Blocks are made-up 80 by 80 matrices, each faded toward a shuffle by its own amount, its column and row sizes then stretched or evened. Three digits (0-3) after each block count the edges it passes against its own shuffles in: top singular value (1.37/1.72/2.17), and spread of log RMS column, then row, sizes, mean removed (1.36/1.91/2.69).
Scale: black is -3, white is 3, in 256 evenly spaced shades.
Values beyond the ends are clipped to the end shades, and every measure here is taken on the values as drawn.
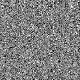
1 1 0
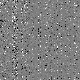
0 3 0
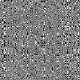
3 3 2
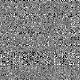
2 2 3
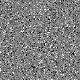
1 2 1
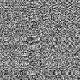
3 1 0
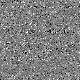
0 0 2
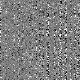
1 3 1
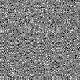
3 0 0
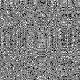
3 0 0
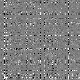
3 3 3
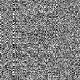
3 2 0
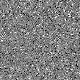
1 0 1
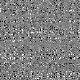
1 3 3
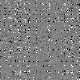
0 3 3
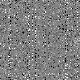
0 3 1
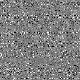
2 0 3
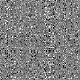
2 3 0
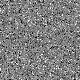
0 0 0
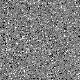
0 1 1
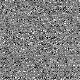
1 0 3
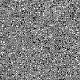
2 1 0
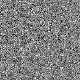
1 1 1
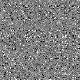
2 1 2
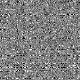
2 1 3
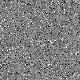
0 0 1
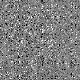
2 2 1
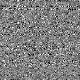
1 0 3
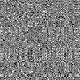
3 0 1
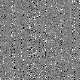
1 3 0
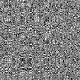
3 1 1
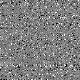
2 1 2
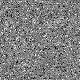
1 0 0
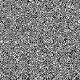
2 2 1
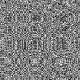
3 1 0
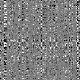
3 3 2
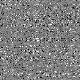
2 0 2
